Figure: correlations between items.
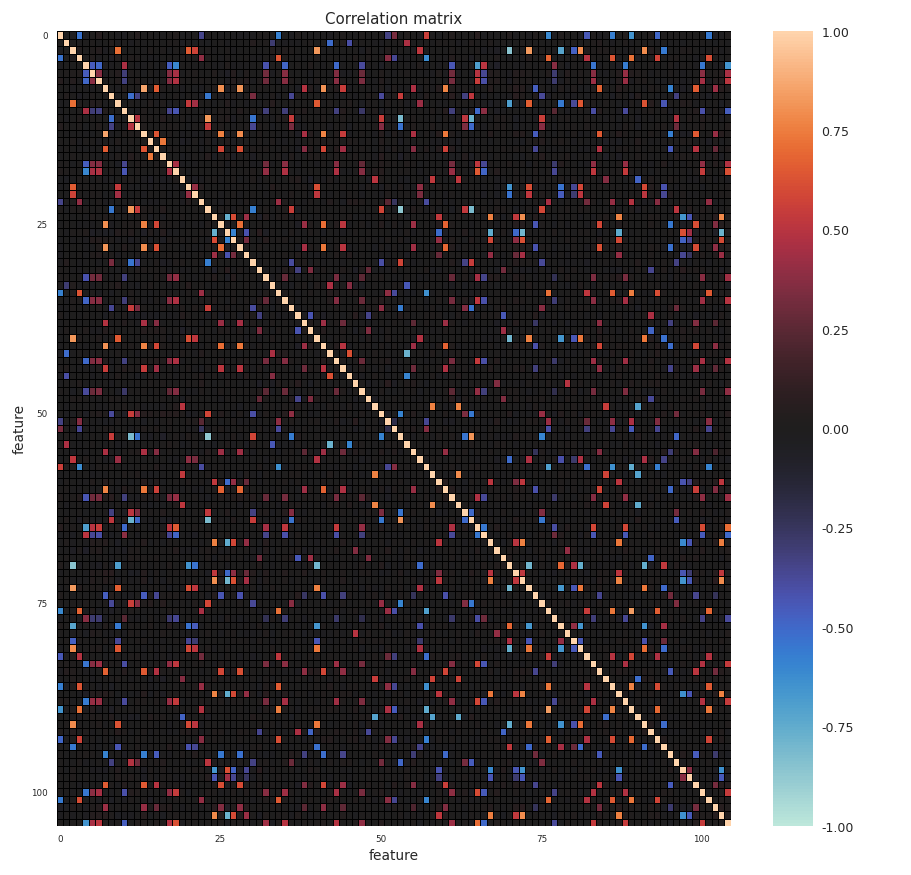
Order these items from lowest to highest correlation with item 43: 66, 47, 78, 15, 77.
66, 77, 78, 15, 47
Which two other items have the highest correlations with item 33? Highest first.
42, 45
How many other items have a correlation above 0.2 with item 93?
9
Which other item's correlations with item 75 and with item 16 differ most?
14
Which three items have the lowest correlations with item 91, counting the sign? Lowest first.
70, 78, 94
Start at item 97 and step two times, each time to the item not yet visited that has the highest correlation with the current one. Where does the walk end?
98
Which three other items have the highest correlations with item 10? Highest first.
4, 66, 77
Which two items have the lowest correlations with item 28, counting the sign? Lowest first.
95, 74
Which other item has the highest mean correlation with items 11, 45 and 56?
23
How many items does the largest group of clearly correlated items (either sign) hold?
18
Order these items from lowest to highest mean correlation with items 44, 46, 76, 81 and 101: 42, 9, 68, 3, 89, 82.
42, 68, 9, 82, 3, 89
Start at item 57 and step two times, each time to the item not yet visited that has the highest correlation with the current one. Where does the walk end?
52
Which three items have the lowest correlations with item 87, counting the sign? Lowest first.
26, 97, 98
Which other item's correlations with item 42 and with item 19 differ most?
54
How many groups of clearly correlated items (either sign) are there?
11
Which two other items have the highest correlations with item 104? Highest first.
65, 18
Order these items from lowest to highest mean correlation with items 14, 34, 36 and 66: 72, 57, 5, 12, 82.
57, 5, 72, 12, 82
